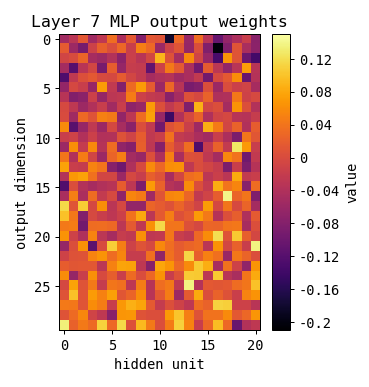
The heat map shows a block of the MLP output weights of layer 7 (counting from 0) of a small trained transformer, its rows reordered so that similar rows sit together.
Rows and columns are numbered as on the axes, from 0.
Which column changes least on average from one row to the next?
12
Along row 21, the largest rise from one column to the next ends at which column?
20
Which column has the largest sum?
18
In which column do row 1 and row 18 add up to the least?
16
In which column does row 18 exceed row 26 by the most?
0
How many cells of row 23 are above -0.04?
18
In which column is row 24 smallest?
1
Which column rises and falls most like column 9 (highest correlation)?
4
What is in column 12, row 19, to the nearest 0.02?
0.04
